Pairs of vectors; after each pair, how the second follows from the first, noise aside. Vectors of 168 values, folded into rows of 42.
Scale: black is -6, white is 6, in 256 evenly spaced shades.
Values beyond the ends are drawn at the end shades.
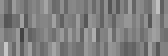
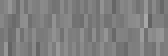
reversed, negated, shrunk.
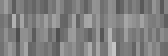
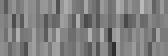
negated.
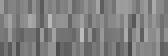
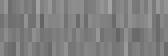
reversed, negated, shrunk.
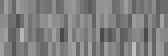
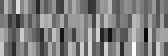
scaled up.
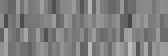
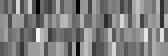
reversed, negated, scaled up.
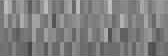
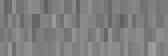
negated, shrunk.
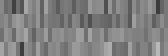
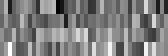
reversed, negated, scaled up.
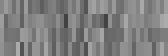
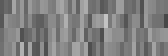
negated.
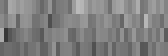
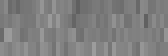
negated, shrunk.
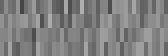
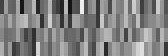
scaled up.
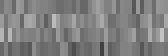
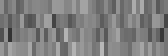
negated.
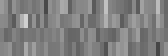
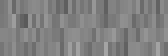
negated, shrunk.
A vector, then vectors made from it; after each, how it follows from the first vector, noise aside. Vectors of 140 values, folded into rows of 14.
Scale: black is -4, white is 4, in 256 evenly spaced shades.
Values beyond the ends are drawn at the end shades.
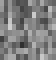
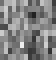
reversed.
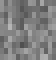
shrunk.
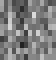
copied.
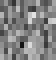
reversed, negated.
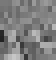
wrapped around, negated, partly zeroed.
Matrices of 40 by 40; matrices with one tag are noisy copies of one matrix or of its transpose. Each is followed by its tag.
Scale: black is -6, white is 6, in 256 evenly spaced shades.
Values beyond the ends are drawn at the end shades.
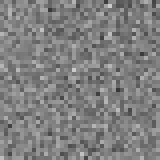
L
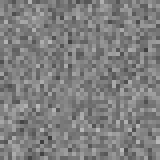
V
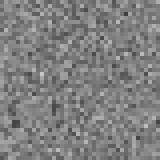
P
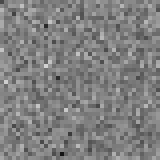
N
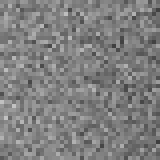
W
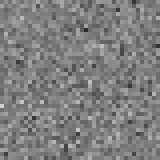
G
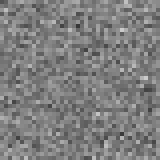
N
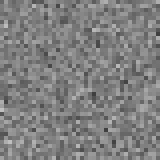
G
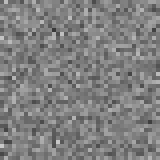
L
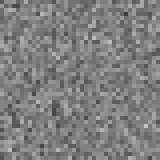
P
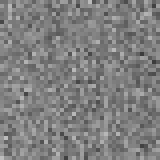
L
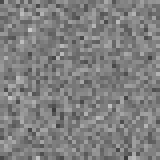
P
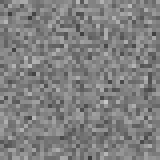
N
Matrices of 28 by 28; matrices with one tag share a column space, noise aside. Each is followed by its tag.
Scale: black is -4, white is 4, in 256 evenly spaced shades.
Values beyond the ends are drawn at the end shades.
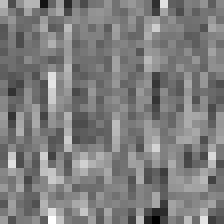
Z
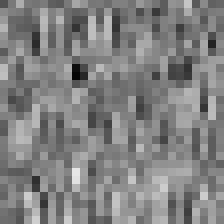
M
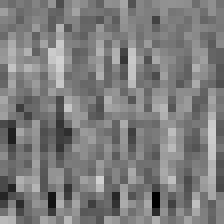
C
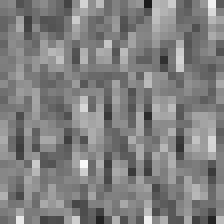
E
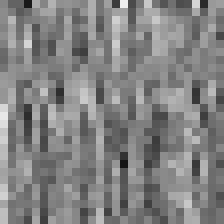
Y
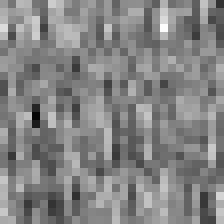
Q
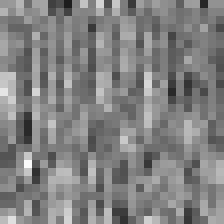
Z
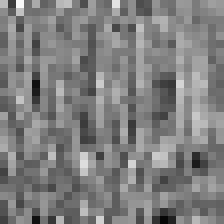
Z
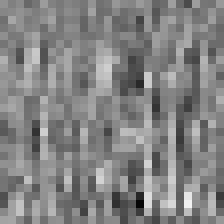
C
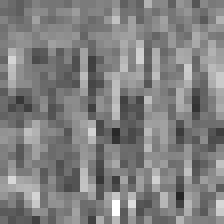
C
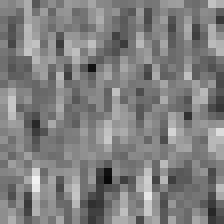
M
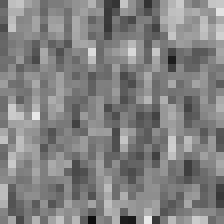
E
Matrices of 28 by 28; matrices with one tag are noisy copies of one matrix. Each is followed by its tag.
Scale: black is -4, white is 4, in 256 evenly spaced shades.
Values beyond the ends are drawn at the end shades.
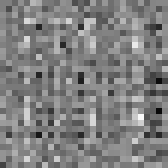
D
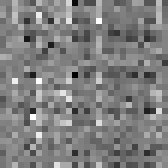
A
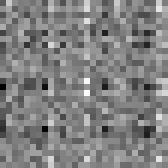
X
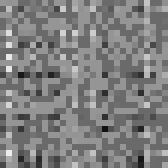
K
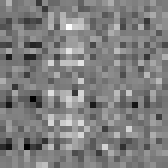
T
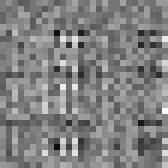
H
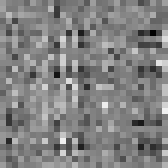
H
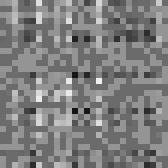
A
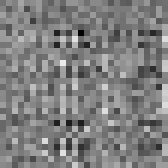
H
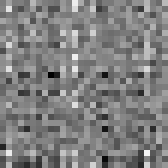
K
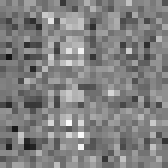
T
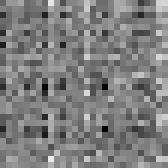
X
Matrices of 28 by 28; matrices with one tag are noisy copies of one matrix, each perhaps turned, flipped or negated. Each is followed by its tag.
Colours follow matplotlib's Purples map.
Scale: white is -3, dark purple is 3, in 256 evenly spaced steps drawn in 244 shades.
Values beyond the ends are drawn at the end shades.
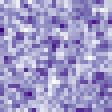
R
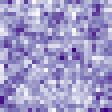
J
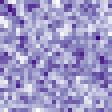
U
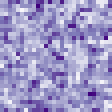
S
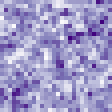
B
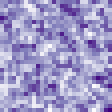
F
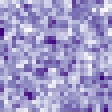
R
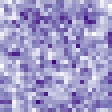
J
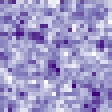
B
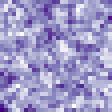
F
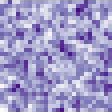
F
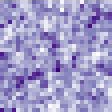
B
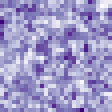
R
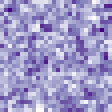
S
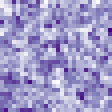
R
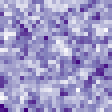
F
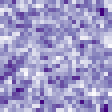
S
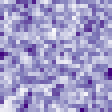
U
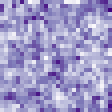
J
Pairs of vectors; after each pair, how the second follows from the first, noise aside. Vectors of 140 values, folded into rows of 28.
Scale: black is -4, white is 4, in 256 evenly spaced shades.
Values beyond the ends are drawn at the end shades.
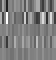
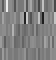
negated, partly zeroed.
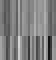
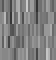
reversed, negated, partly zeroed.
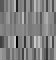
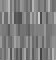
reversed, negated, shrunk.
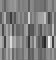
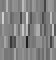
reversed, negated, partly zeroed.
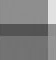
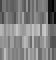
negated.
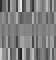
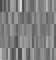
shrunk.
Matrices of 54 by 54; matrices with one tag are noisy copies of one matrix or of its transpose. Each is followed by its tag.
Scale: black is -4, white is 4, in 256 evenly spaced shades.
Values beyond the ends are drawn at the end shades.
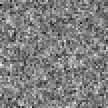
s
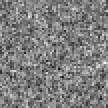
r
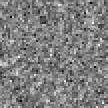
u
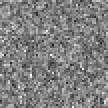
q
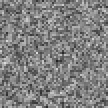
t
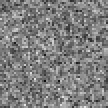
r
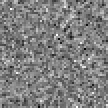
u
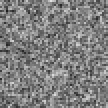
s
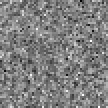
q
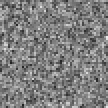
t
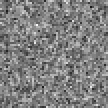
s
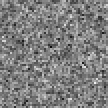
u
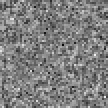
s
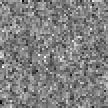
q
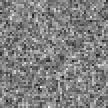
r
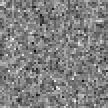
u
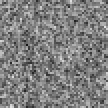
q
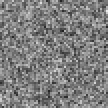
q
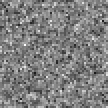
t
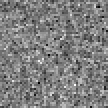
r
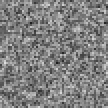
t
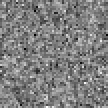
u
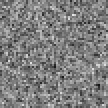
r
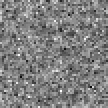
q
